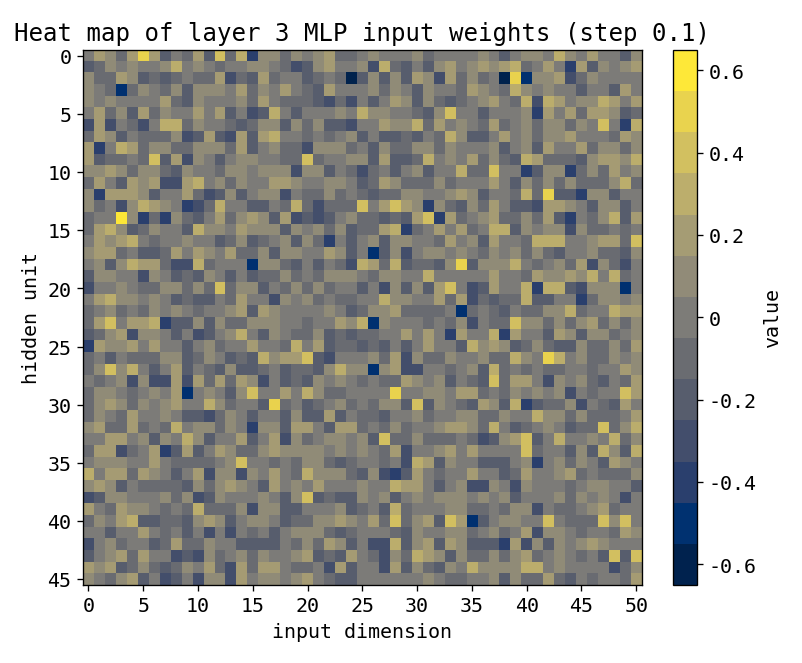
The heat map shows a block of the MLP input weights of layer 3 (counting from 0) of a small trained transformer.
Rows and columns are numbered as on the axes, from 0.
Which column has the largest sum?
50
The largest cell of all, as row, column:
14, 3
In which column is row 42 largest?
28
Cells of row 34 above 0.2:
3
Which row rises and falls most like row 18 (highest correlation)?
39
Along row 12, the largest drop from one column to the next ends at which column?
43
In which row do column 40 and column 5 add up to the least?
2
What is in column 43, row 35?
0.1
